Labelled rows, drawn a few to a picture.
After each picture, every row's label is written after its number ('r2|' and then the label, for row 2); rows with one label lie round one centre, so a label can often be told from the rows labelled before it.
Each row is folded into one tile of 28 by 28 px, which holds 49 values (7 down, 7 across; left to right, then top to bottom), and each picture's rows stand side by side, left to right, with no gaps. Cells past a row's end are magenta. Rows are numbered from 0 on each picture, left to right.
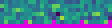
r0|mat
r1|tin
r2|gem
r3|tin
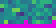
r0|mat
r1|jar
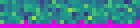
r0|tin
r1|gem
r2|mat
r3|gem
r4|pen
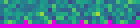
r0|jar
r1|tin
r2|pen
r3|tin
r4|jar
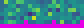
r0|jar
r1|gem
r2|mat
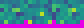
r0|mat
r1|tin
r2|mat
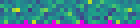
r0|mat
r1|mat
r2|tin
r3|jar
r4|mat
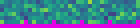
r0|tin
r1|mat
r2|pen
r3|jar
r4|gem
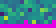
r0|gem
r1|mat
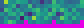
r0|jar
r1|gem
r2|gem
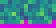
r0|tin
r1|tin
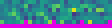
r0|tin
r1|tin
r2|mat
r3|mat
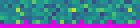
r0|pen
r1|jar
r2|mat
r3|mat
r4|pen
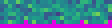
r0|jar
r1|mat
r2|gem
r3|tin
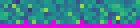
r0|pen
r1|mat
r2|tin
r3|pen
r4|gem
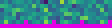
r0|mat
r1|pen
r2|jar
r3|pen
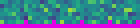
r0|tin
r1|pen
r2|mat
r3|jar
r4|mat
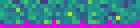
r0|pen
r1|pen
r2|tin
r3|jar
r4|gem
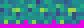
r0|mat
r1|mat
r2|mat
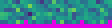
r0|pen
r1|gem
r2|mat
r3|pen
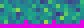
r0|mat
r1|pen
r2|gem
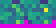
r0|pen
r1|pen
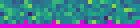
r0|gem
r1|gem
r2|tin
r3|jar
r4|mat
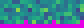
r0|pen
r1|mat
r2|tin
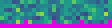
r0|pen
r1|tin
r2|jar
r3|gem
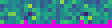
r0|tin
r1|gem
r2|jar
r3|gem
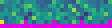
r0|tin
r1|gem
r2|pen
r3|gem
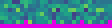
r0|pen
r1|tin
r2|mat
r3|mat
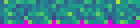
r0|jar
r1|tin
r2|tin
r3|tin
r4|jar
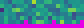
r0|mat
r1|jar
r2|mat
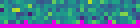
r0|mat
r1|gem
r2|tin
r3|jar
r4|tin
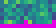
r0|jar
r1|tin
